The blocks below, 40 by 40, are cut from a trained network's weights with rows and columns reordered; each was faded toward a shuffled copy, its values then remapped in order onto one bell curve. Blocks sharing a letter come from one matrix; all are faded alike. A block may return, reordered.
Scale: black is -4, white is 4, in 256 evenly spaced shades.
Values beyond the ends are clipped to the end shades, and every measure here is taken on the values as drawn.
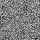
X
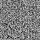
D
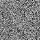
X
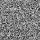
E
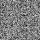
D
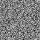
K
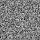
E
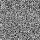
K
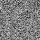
X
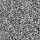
X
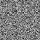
K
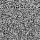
E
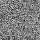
X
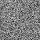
K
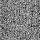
D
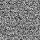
K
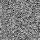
X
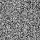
D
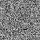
E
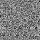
E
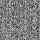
D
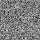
E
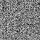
D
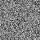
X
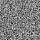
E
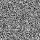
E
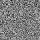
E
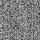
D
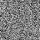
X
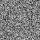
K
